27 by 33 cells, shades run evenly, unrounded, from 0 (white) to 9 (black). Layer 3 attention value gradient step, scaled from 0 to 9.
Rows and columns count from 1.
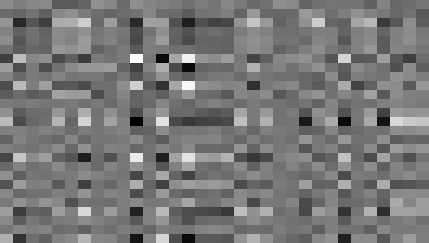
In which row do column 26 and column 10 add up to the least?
14
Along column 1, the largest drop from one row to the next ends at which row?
8
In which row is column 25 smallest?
3
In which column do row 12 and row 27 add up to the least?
13
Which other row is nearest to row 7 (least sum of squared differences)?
18
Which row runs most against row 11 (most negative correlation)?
1
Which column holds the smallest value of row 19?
15
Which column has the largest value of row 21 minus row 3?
7
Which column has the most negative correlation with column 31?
24
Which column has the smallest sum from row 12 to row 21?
31
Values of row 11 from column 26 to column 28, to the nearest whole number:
5 4 5
